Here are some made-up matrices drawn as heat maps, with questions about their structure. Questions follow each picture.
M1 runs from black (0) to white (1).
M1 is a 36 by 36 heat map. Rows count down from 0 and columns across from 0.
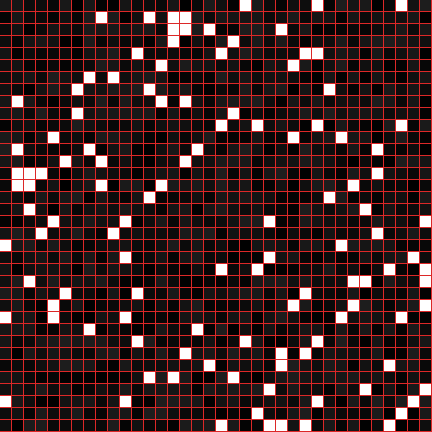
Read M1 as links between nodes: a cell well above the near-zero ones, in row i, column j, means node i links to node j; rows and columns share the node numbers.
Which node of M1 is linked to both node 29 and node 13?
node 15
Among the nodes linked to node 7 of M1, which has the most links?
node 12
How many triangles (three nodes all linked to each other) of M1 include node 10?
1
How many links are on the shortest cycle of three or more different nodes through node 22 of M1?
3
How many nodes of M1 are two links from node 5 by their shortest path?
4
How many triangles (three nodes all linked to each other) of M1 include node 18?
1
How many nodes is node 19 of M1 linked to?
3
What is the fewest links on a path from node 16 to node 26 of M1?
7
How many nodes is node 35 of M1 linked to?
5
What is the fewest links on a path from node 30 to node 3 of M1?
4
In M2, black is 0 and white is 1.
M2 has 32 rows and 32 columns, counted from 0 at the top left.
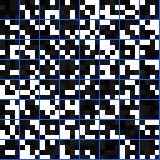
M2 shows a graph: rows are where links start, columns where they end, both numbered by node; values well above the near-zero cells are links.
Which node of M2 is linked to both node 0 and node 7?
node 18
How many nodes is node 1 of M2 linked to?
8
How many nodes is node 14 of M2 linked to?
8
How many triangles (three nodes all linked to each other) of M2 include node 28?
6
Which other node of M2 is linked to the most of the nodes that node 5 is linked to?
node 12
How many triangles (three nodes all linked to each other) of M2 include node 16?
4
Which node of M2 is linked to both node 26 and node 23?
node 22
